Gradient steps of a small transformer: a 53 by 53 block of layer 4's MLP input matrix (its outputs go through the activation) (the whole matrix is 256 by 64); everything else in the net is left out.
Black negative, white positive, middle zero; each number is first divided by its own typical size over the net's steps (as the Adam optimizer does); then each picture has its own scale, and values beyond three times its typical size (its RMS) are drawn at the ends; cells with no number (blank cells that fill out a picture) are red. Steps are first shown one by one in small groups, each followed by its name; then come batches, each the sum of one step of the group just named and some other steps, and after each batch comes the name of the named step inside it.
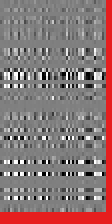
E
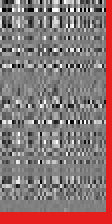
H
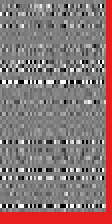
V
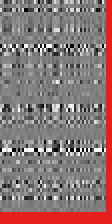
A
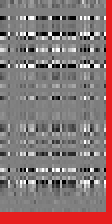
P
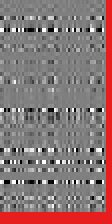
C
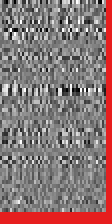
H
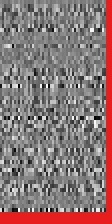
C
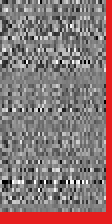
P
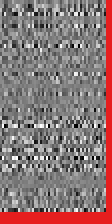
A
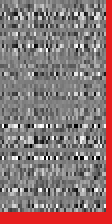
P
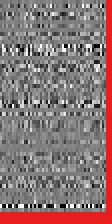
P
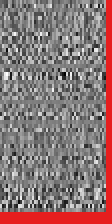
E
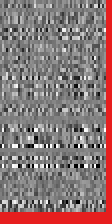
P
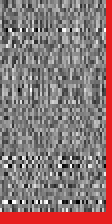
H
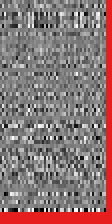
P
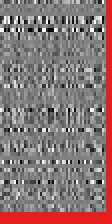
C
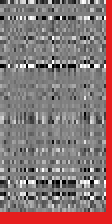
P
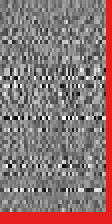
P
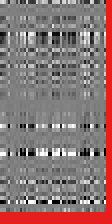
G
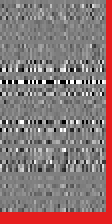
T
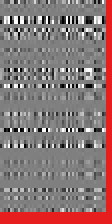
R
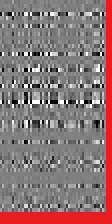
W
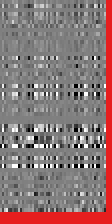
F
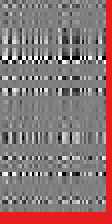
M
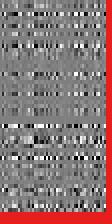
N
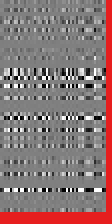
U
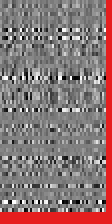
W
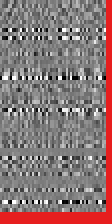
W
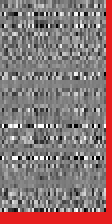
N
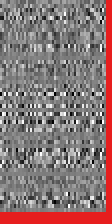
G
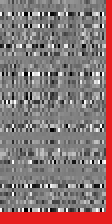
G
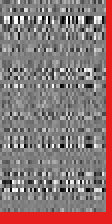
R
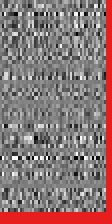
N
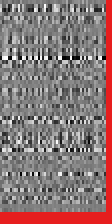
M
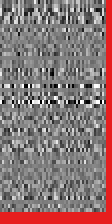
R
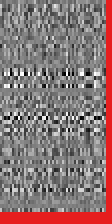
U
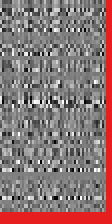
W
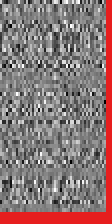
G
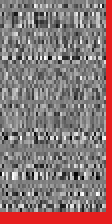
M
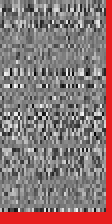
U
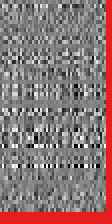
F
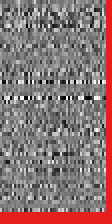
T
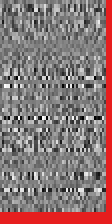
U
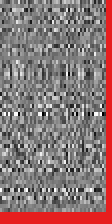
G
